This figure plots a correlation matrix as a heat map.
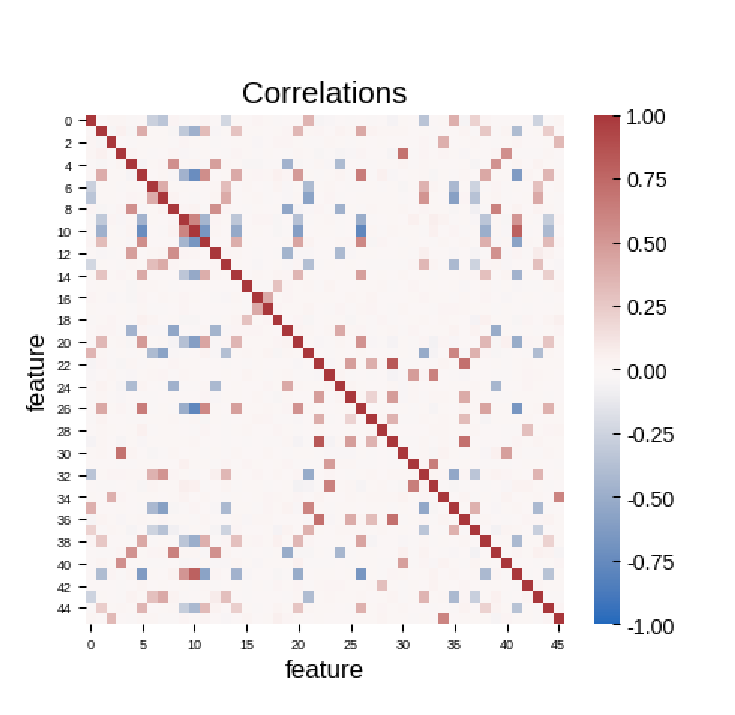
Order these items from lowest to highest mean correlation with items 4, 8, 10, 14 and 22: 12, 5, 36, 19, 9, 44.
19, 5, 44, 9, 36, 12
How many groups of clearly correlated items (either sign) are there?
10
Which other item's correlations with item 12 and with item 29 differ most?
22
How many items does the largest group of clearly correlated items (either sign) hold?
11
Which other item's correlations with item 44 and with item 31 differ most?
33
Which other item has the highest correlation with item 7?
32
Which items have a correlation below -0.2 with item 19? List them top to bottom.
4, 8, 12, 39
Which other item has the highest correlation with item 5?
26
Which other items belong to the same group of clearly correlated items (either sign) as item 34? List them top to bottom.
2, 45
